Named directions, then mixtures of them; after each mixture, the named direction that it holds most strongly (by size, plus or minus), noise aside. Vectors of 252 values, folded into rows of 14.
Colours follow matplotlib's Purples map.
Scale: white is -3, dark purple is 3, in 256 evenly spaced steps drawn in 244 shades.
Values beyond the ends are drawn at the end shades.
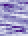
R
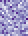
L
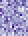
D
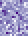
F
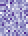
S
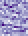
L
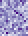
D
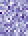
S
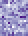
D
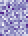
S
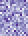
S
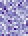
L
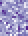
F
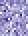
S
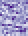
L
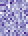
S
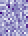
S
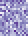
S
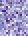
S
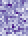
D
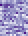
R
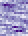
R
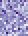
F
